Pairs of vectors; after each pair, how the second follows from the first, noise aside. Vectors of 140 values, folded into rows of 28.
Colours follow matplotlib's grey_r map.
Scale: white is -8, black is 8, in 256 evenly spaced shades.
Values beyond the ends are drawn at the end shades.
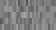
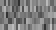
wrapped around, scaled up.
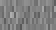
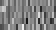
wrapped around, negated, scaled up.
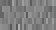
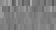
negated, partly zeroed.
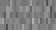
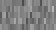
shuffled.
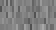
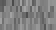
shuffled.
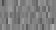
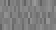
wrapped around, shrunk.
